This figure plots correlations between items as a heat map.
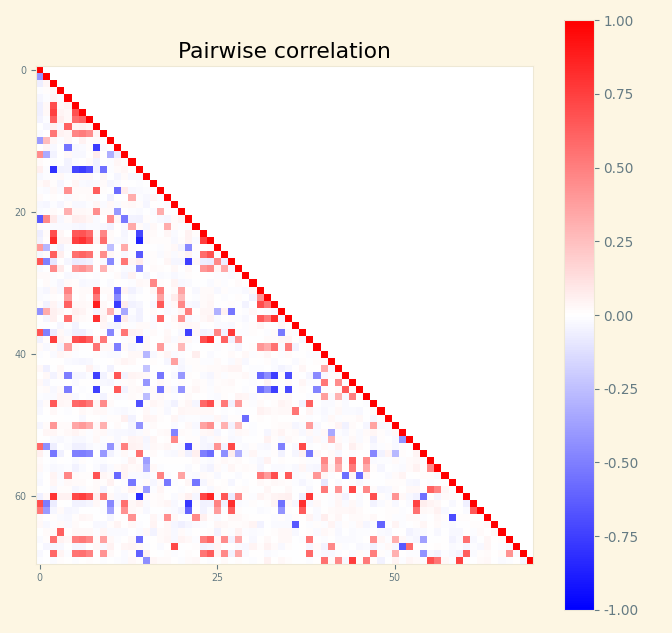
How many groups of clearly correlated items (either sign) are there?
10
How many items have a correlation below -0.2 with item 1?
8
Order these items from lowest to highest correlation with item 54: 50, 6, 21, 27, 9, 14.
6, 9, 50, 21, 27, 14
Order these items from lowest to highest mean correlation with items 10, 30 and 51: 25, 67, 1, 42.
67, 25, 42, 1
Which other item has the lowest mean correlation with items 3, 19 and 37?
21
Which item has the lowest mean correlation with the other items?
14
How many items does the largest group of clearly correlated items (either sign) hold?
17
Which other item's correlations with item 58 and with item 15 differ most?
63
